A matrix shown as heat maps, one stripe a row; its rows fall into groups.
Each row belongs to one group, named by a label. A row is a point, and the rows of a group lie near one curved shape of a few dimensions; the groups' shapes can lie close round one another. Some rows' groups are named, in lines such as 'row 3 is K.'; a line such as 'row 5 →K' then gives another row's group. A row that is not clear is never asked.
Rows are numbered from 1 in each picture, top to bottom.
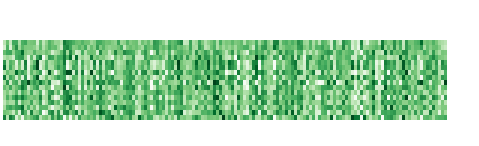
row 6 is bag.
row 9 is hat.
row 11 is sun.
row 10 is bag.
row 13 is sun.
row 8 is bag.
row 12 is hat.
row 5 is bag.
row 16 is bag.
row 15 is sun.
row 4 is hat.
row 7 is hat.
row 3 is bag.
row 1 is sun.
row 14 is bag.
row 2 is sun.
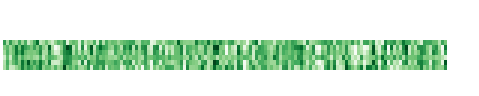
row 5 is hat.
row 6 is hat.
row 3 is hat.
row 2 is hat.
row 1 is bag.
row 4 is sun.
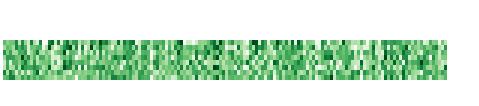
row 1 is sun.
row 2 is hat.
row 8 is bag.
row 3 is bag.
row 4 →bag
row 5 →sun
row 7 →bag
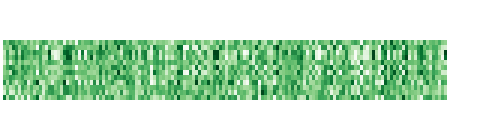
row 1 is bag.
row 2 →sun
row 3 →hat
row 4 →hat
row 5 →sun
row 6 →bag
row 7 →sun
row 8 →bag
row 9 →bag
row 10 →sun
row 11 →sun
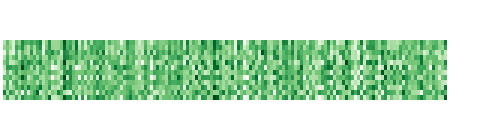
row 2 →hat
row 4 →sun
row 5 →hat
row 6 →bag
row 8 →bag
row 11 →bag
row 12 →hat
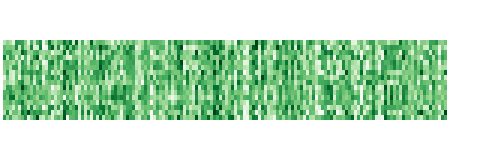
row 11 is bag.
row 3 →bag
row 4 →bag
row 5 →sun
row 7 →hat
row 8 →sun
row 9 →hat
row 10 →bag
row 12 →bag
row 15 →hat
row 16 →bag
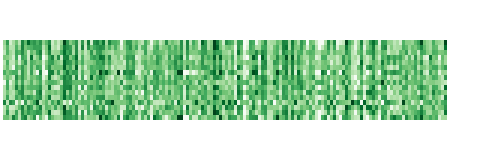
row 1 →hat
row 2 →hat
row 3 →hat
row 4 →sun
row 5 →sun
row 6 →hat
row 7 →sun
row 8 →hat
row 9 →sun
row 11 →hat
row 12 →hat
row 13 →bag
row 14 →hat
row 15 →hat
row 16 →sun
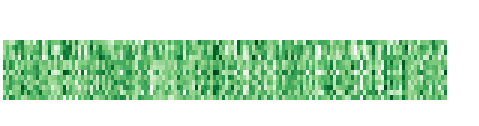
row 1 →hat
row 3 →hat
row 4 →sun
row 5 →bag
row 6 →bag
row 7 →hat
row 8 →bag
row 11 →hat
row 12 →bag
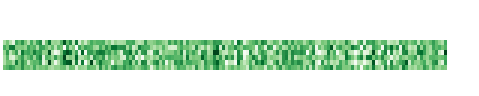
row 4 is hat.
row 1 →hat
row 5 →hat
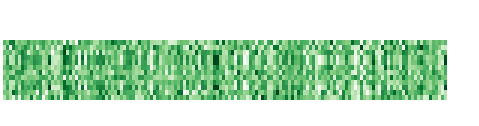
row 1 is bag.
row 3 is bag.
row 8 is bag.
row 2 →sun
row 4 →hat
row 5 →hat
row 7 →hat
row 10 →hat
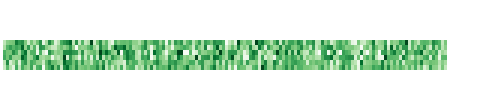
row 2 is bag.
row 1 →hat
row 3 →sun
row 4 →bag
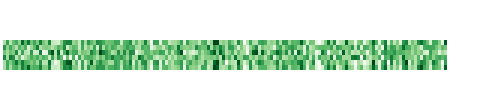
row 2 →bag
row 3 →sun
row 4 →bag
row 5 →hat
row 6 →hat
